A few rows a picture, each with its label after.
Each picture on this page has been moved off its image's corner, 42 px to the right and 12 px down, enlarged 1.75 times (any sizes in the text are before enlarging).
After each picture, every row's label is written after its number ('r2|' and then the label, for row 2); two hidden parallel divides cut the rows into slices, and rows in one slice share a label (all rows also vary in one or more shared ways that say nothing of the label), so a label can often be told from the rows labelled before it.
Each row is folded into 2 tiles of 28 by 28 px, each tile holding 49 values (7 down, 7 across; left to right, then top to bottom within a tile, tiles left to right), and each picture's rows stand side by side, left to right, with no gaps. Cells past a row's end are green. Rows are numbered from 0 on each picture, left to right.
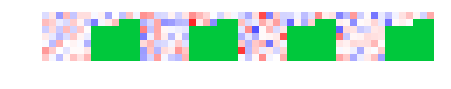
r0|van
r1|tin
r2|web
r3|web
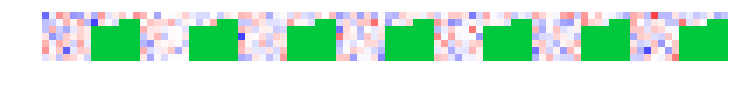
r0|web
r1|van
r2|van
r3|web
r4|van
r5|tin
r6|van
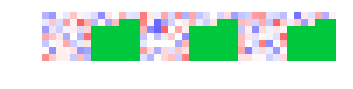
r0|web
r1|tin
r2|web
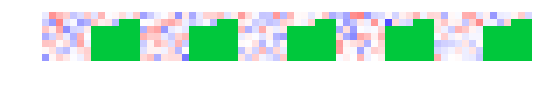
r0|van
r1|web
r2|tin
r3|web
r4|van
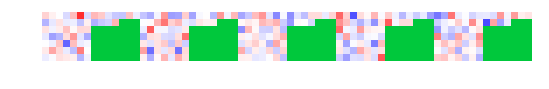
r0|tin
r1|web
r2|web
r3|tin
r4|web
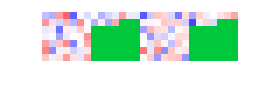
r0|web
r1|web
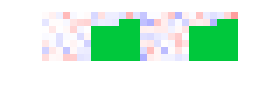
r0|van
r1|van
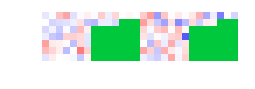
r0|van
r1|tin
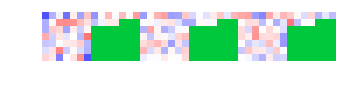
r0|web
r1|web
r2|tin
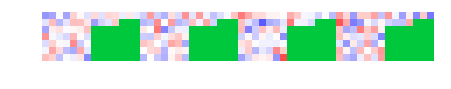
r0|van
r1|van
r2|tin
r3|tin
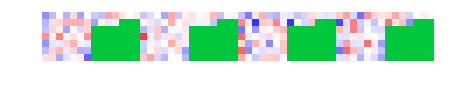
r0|web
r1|van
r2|web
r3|tin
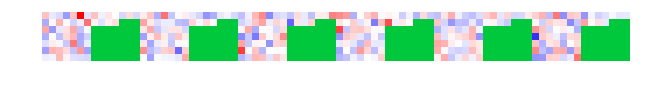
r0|tin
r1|van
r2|web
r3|tin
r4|van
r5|van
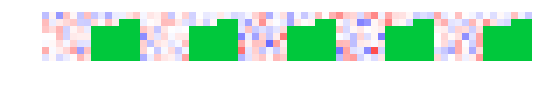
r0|van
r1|van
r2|web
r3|tin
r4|van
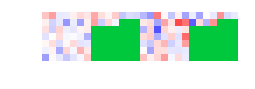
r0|tin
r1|web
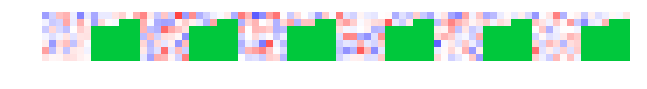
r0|web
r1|tin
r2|tin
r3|van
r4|van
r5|web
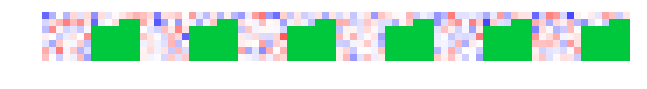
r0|web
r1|tin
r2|web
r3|van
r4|web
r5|web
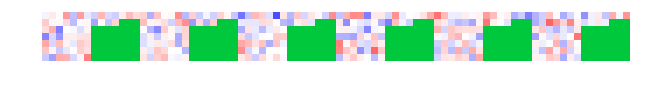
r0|van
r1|van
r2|web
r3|van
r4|tin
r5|web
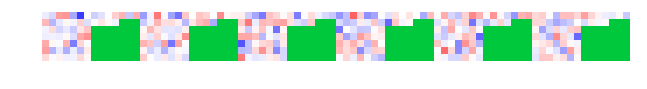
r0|web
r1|web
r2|van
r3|web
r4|tin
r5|tin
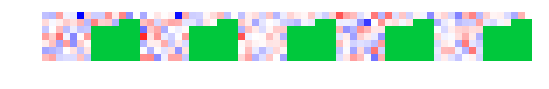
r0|web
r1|web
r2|van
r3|tin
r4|tin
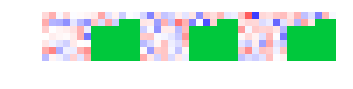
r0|tin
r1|web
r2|tin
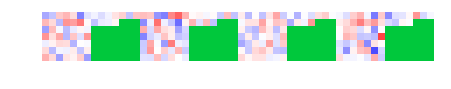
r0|web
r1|tin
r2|van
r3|web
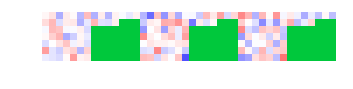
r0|van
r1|web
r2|tin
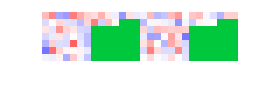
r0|tin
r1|tin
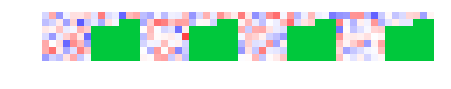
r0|tin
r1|web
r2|tin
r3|web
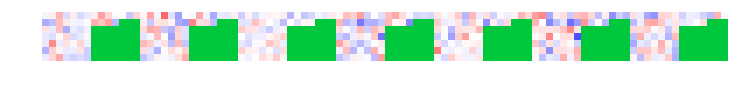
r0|van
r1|van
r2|van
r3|tin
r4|van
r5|tin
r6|van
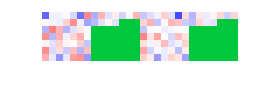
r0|web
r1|web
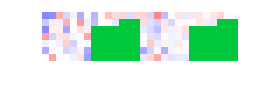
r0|web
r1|van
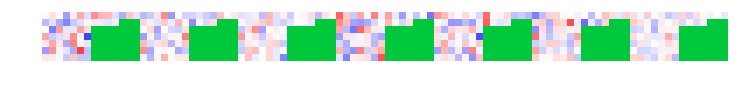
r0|tin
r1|web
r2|van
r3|tin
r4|tin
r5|web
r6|van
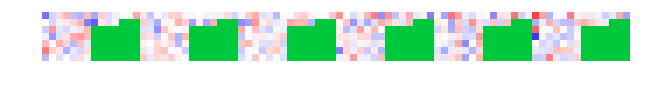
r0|web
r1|van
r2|van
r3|tin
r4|web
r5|tin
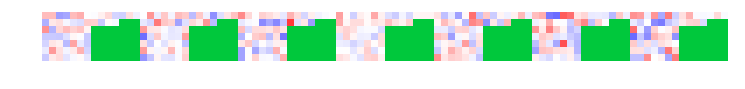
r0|tin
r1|van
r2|tin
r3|van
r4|van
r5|tin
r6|tin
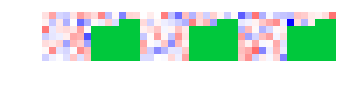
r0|tin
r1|van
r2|web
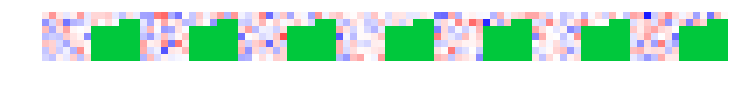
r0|tin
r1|web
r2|web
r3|van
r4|web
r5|van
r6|tin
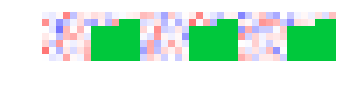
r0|van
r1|tin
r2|web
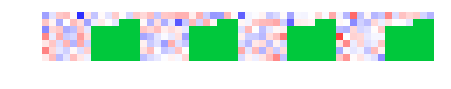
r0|web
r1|tin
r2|web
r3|van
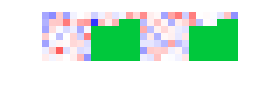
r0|web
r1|tin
